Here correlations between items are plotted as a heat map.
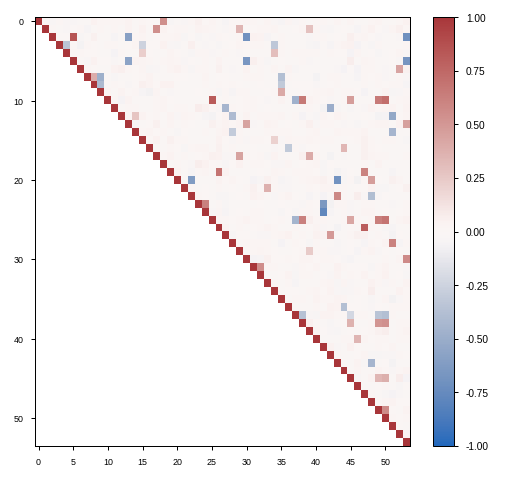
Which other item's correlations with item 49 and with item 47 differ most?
26
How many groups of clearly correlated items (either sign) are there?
16
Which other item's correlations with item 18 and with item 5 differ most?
2
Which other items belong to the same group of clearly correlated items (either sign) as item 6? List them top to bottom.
52
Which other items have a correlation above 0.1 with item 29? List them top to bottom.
1, 17, 39
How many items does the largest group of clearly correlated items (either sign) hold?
7
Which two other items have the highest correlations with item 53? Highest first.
30, 13
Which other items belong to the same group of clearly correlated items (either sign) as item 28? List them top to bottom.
12, 14, 51
